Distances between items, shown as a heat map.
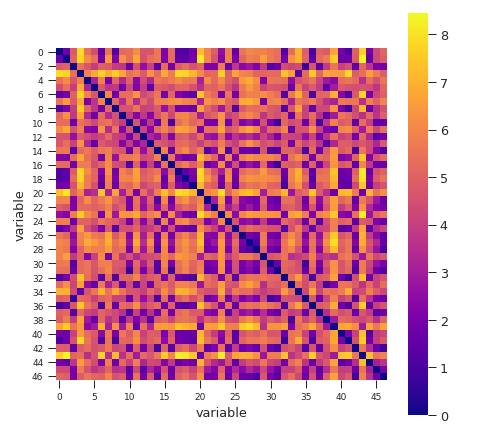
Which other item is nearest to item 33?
38
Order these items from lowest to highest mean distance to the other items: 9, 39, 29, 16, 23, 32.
16, 32, 9, 29, 23, 39
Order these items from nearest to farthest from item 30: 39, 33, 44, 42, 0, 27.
42, 27, 44, 33, 0, 39
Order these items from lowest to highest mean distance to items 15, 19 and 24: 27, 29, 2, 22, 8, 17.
8, 17, 2, 22, 27, 29
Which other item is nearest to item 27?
28
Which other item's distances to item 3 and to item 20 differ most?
39
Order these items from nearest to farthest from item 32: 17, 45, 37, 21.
17, 45, 37, 21
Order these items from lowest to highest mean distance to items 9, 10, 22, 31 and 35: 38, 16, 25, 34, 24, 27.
16, 24, 27, 38, 25, 34
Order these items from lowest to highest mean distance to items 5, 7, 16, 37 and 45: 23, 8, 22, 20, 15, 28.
22, 28, 8, 20, 15, 23
